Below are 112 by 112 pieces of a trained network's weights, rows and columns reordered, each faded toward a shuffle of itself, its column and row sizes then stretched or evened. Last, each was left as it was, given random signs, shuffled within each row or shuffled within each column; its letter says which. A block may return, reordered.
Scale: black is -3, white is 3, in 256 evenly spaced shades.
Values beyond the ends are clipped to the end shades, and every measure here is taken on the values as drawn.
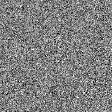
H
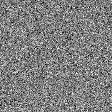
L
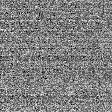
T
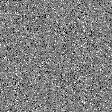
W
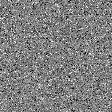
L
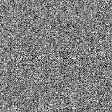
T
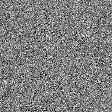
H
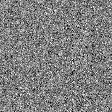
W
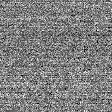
T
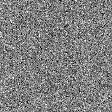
W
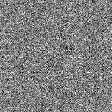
T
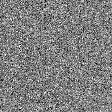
W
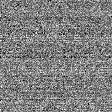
T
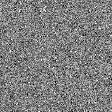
H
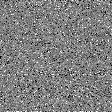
L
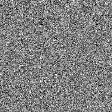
H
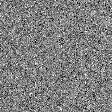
W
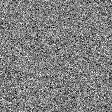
L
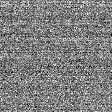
T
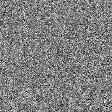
W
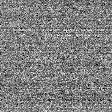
T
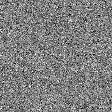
L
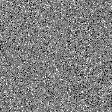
W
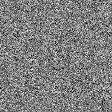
H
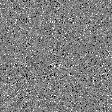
H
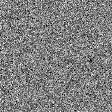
W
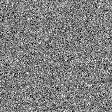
L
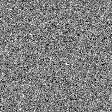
L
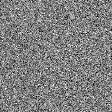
H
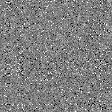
T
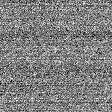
L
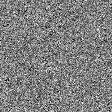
W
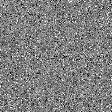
H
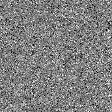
W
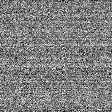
T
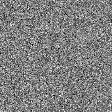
W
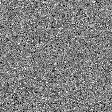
L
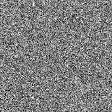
H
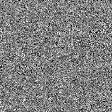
T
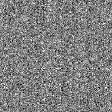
T
